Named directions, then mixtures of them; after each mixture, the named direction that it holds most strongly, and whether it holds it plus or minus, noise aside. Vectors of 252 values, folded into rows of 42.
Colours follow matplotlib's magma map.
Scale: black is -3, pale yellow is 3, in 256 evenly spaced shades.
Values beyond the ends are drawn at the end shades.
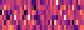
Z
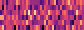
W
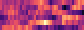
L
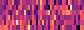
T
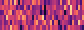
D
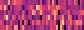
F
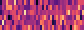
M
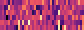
F, minus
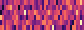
W, plus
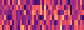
D, minus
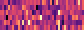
F, minus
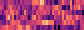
L, plus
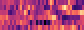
L, minus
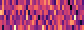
W, minus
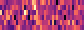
Z, minus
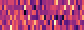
Z, plus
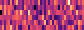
D, plus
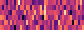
D, minus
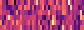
M, minus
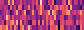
T, plus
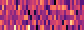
W, minus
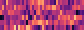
W, minus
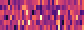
F, minus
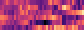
L, minus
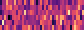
M, plus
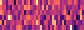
M, minus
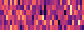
D, plus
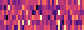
F, minus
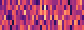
D, minus
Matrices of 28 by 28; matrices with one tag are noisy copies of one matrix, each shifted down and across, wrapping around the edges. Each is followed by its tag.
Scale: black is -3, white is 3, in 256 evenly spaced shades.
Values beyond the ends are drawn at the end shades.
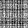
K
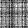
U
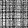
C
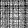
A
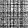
C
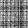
U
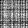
K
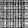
K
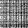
K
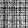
A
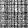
C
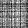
A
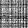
K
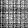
U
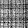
U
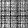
A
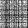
A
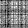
U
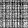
K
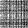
K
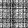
U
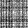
K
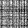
K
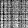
C
